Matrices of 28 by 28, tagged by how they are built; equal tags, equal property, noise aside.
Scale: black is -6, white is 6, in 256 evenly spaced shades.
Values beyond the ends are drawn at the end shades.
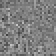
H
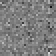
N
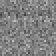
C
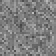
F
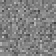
C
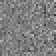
N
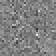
N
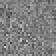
H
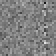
N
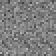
C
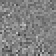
H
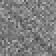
F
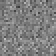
C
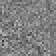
H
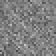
F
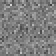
C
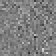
N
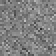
F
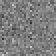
N
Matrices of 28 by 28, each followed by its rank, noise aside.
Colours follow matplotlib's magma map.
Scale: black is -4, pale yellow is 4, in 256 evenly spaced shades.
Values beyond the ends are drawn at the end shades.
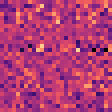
six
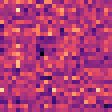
six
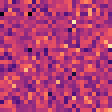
six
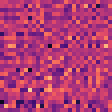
five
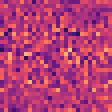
seven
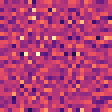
five
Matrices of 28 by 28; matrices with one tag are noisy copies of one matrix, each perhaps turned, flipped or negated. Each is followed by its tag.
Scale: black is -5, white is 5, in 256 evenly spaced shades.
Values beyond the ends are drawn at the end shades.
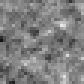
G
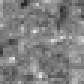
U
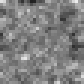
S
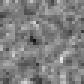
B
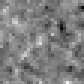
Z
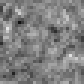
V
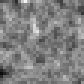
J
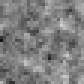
G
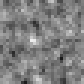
B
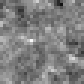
U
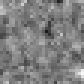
J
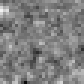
J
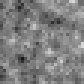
G
